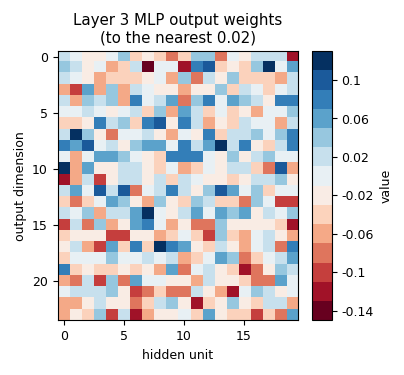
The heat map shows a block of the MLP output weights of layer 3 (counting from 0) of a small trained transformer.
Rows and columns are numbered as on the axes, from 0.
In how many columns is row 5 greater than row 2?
13
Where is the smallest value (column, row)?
7, 1
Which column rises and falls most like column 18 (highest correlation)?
2
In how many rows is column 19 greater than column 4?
12
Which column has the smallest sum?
15
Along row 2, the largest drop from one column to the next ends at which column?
11
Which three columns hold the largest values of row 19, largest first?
0, 9, 18
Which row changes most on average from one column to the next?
17
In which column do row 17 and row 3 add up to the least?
3
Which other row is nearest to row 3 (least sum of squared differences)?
20
